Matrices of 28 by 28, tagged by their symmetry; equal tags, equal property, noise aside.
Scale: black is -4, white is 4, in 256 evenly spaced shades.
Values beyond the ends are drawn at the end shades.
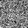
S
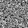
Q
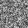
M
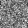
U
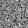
M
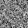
U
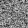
M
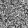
M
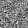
S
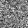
M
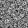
S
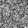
M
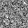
S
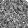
S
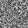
S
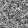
M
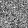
S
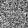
M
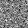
Q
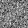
U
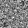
U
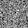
M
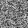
M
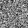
M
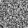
S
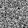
M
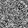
S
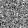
Q
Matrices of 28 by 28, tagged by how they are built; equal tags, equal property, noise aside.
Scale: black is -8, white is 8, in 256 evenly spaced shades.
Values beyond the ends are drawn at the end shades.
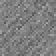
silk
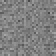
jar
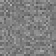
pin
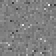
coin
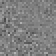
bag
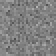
jar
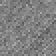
silk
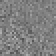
bag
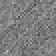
silk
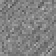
silk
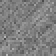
silk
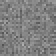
pin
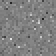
coin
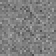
jar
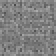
pin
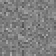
jar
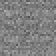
pin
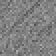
silk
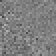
bag
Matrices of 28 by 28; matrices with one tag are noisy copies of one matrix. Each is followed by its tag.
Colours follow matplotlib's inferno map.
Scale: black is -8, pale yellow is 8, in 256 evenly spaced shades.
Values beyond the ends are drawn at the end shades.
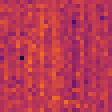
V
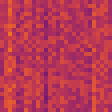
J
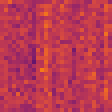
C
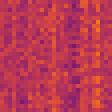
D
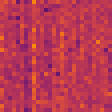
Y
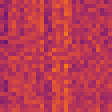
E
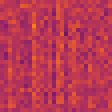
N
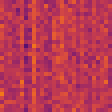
Y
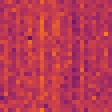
V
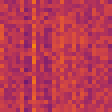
Y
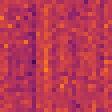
C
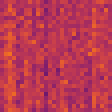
J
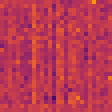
N
